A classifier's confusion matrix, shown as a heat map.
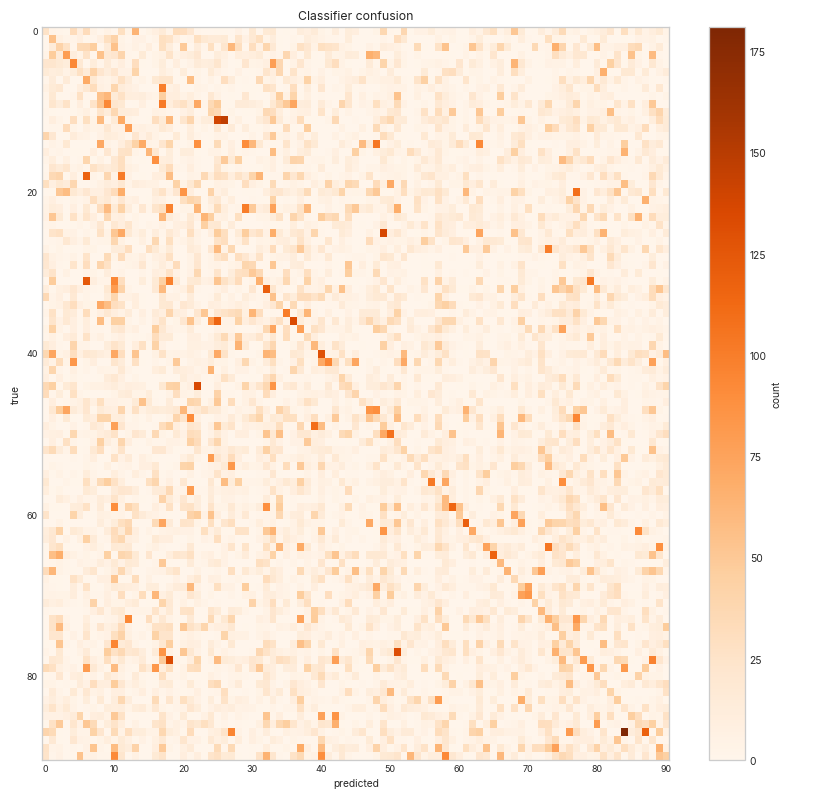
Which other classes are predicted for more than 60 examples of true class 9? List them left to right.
17, 22, 36
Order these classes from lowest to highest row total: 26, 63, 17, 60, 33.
17, 63, 26, 60, 33
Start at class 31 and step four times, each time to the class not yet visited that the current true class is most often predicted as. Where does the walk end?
84
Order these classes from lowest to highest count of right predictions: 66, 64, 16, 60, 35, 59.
60, 66, 64, 16, 35, 59
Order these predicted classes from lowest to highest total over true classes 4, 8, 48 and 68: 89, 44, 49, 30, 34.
89, 30, 44, 49, 34
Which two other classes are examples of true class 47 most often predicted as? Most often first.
48, 3
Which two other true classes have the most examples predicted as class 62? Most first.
2, 87
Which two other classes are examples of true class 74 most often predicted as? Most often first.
77, 2
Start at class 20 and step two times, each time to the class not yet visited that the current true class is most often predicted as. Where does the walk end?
51
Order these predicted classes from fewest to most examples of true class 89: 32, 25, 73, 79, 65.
65, 32, 79, 25, 73
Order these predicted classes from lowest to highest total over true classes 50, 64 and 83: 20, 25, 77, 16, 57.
25, 20, 77, 16, 57
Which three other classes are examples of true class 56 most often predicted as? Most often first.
75, 58, 26
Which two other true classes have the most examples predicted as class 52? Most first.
41, 40
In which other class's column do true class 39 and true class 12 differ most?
28
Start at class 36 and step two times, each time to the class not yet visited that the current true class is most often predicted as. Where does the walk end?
49
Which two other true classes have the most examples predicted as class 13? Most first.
0, 40
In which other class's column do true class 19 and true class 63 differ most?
50
